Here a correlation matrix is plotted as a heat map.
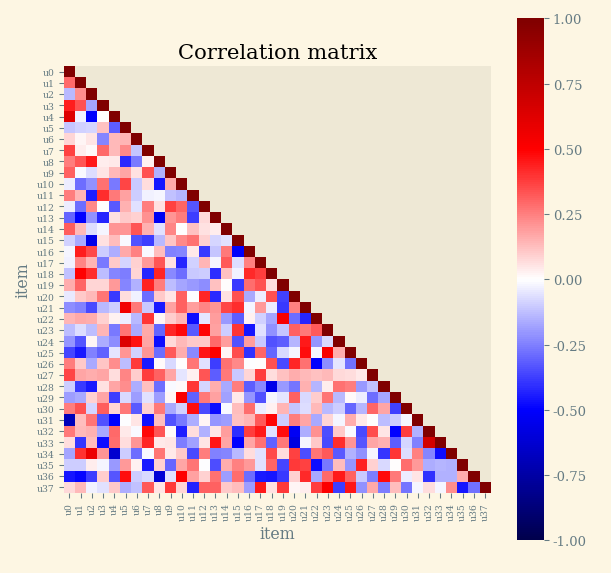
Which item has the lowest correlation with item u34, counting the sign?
u4
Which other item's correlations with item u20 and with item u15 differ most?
u2
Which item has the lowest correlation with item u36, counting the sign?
u8
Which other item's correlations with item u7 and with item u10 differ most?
u32
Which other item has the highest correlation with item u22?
u19
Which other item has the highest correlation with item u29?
u10
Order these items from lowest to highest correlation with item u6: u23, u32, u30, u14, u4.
u30, u23, u32, u4, u14
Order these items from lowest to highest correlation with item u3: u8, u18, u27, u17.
u17, u18, u8, u27
